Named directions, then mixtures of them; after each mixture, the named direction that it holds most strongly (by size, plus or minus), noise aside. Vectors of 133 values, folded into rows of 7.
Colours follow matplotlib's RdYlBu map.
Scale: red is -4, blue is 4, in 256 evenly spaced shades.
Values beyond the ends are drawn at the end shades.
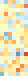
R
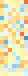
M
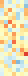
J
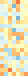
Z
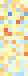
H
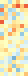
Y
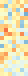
H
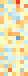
Z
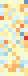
M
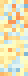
R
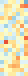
M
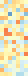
H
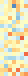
Z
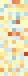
Z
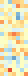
Z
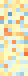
H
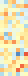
R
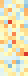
J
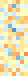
Z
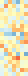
Z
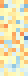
M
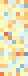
R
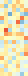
H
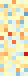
H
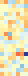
R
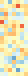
Y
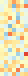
R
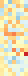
J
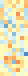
J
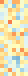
Z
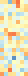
Z
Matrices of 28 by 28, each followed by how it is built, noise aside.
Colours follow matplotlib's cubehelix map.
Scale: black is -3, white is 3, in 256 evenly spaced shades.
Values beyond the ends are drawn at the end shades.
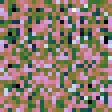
blocks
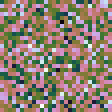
noise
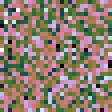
noise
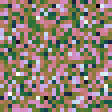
repeating columns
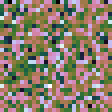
repeating columns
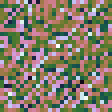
Hankel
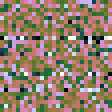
uneven rows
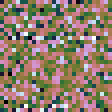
uneven rows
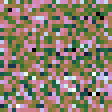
low rank
